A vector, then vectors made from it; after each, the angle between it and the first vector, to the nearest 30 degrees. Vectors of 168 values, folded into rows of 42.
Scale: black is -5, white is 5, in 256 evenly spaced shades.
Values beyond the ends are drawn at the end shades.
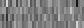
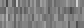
150 degrees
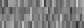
120 degrees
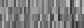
120 degrees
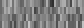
90 degrees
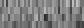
120 degrees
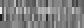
60 degrees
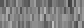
120 degrees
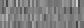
150 degrees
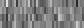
30 degrees
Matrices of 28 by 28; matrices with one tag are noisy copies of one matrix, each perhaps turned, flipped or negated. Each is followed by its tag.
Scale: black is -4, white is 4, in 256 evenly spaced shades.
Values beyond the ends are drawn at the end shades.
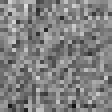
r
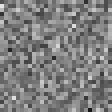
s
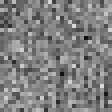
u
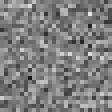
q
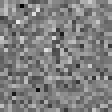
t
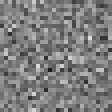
t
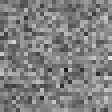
r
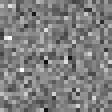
t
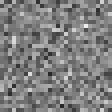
s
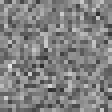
s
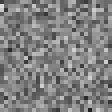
s
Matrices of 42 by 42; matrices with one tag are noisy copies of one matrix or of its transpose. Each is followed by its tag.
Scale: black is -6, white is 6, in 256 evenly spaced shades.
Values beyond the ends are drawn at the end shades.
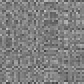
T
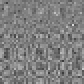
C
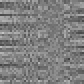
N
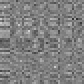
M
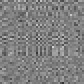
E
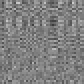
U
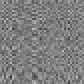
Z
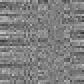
N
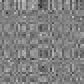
M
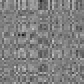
M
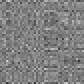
T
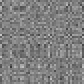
T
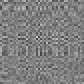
E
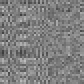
U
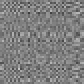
Z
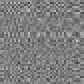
Z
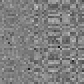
C
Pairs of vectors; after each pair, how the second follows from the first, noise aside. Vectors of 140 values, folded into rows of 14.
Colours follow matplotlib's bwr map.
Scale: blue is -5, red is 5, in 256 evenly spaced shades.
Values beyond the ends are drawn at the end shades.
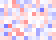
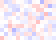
reversed, shrunk.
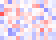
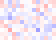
reversed, negated, shrunk.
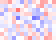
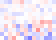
negated, partly zeroed.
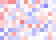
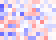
wrapped around, negated.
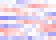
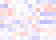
reversed, shrunk.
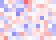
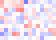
negated, partly zeroed.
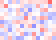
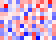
scaled up.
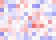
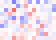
wrapped around, partly zeroed.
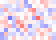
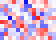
scaled up.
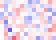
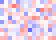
shuffled.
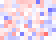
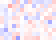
reversed, shrunk.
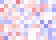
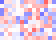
wrapped around, negated.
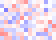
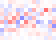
negated, partly zeroed.
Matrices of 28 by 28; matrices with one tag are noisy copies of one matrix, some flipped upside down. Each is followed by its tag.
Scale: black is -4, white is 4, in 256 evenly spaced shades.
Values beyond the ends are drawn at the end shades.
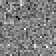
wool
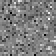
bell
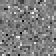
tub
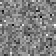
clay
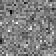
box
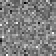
box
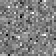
tub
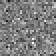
tub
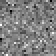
box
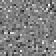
wool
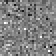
wool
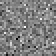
wool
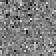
wool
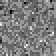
box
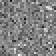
bell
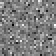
clay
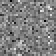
bell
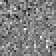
wool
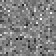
wool
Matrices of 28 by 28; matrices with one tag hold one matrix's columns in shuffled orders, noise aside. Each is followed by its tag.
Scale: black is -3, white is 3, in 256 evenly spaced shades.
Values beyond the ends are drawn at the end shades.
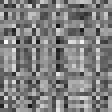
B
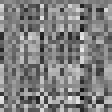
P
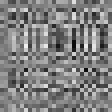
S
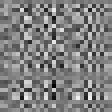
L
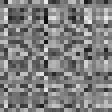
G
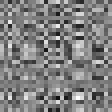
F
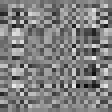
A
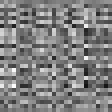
A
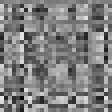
P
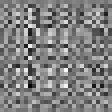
A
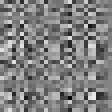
F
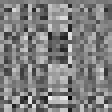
P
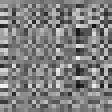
A
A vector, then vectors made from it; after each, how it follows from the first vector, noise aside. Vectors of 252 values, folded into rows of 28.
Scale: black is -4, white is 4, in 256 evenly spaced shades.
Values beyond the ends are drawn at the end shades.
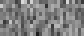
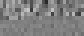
reversed, partly zeroed.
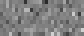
reversed, partly zeroed.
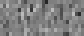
reversed, partly zeroed.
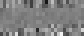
reversed, partly zeroed.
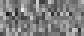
wrapped around, negated.
